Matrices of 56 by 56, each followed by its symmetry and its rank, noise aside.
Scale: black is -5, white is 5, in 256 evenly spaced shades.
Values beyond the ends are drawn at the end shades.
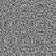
antisymmetric, rank six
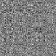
no symmetry, rank six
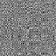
no symmetry, rank five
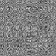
no symmetry, rank five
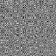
antisymmetric, rank six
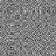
symmetric, rank four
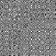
symmetric, rank six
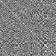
symmetric, rank four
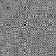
symmetric, rank four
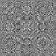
symmetric, rank five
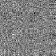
antisymmetric, rank six
